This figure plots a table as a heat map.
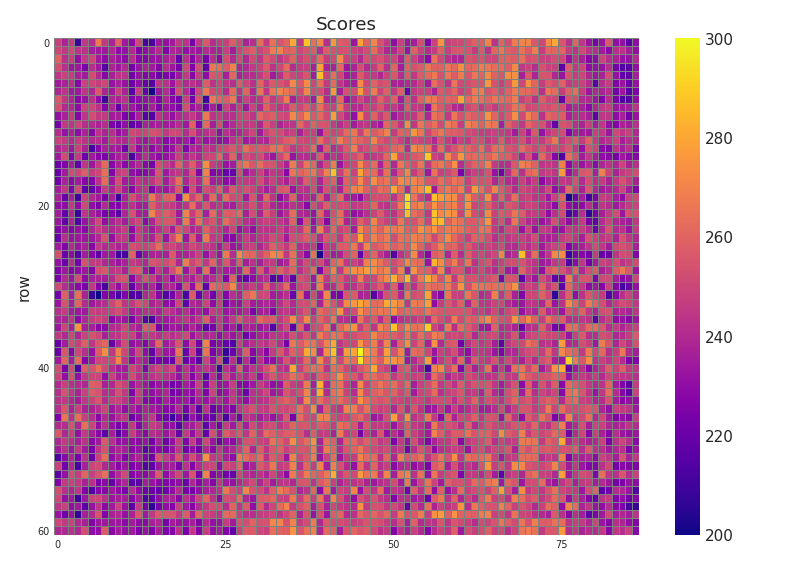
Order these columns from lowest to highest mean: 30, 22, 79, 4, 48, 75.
4, 79, 22, 30, 75, 48
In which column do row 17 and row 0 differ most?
74
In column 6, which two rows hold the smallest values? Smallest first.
31, 26
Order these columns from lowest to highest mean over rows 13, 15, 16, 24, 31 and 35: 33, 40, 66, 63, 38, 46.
66, 33, 63, 46, 38, 40
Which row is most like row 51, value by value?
15
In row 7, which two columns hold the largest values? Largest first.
60, 39
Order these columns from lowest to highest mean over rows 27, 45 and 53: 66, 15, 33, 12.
12, 66, 33, 15
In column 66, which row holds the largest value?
55
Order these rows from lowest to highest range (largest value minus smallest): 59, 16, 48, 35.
59, 48, 16, 35
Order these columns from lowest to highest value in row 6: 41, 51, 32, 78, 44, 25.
25, 78, 44, 51, 32, 41
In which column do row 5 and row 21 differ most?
14
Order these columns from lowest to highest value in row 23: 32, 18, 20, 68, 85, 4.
4, 85, 20, 32, 68, 18
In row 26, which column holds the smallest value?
39
